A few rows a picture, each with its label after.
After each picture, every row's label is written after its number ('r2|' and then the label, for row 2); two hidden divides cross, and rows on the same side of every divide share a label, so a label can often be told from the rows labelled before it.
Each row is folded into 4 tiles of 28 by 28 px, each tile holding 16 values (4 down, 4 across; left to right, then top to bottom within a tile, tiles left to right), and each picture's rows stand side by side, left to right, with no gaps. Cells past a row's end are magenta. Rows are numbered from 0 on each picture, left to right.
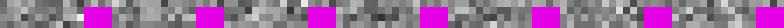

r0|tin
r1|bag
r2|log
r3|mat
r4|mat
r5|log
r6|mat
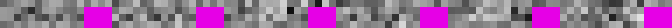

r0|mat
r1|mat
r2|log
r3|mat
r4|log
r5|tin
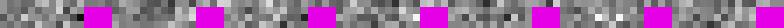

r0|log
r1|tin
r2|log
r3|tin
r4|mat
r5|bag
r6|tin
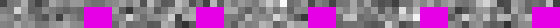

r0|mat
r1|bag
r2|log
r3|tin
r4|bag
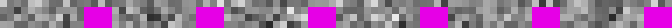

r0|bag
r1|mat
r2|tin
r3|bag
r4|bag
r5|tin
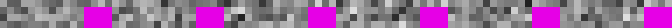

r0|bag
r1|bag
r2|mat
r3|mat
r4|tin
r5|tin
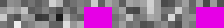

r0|mat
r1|bag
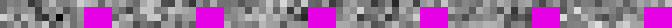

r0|mat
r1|bag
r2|log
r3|tin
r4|log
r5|mat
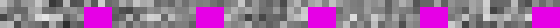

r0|bag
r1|bag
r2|tin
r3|bag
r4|bag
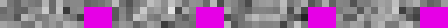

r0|log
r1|log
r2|log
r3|log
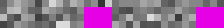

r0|mat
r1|bag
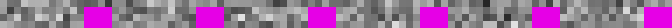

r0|bag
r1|log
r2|bag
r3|mat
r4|mat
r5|tin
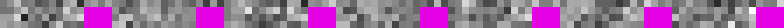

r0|tin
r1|bag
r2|tin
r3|bag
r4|tin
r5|tin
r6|tin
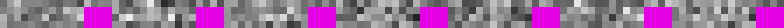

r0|tin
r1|bag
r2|bag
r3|log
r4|log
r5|tin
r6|log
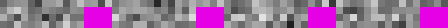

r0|mat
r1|tin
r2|bag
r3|bag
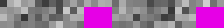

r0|tin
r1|tin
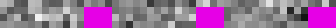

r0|bag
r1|tin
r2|log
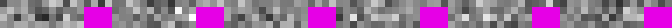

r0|mat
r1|tin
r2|mat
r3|bag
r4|bag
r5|tin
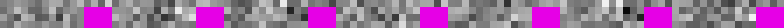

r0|mat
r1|tin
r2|log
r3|mat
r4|tin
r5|log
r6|tin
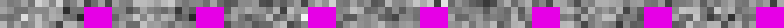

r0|log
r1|log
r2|tin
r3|mat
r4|mat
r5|log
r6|mat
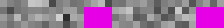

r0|bag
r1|tin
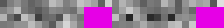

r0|mat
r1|mat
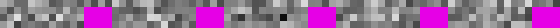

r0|bag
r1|bag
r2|mat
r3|bag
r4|log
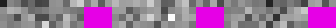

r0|mat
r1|bag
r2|tin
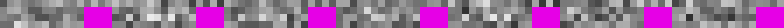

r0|mat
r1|bag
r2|bag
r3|bag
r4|bag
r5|mat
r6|mat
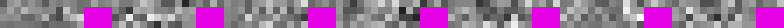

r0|tin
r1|bag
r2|log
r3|log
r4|mat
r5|tin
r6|mat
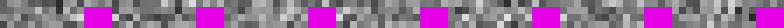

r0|tin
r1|mat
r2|bag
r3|mat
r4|bag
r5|mat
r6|log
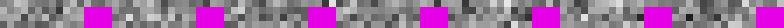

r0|tin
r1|bag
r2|mat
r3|mat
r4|log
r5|log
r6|mat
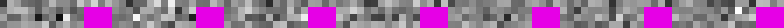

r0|mat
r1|log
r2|tin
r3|mat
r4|mat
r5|bag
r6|tin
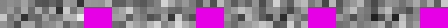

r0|tin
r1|mat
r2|mat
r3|mat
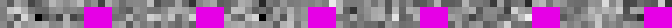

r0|mat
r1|bag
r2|mat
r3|bag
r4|tin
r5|log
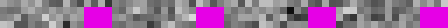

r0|bag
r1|tin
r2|log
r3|mat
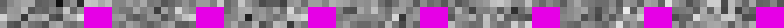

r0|tin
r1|tin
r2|tin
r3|bag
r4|log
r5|tin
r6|log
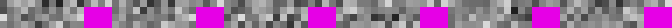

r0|tin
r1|tin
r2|bag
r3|mat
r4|log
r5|tin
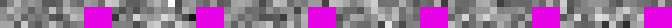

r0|tin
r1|log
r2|mat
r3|bag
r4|bag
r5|bag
